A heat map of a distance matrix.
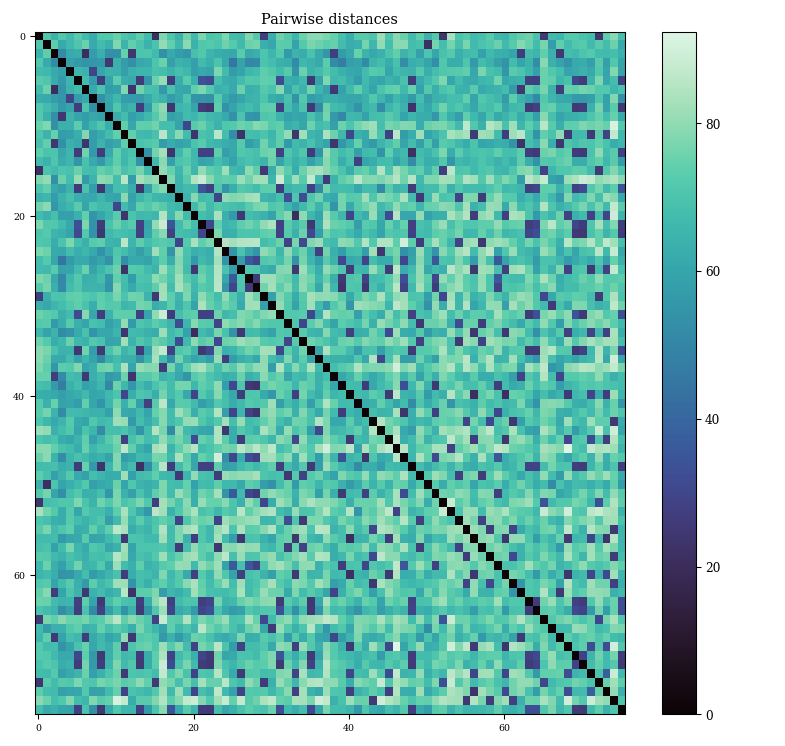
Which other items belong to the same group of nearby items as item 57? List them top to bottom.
18, 23, 32, 34, 49, 54
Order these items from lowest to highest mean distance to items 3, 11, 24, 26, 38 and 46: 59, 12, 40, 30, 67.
40, 12, 67, 59, 30
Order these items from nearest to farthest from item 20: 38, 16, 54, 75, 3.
3, 75, 38, 54, 16
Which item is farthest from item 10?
74
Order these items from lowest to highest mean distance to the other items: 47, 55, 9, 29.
9, 47, 29, 55
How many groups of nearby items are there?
16
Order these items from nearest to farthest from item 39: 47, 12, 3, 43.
47, 3, 12, 43
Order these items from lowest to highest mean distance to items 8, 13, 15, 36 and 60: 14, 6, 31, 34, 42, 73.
31, 73, 14, 42, 6, 34
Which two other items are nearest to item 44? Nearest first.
24, 36
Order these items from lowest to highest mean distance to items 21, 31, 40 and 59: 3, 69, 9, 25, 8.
8, 69, 25, 3, 9
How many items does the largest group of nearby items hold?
14
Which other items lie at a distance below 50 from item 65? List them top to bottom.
0, 15, 29, 52, 72
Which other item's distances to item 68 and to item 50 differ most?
1
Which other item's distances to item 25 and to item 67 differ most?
62
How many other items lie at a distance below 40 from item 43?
4
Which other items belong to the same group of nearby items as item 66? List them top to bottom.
30
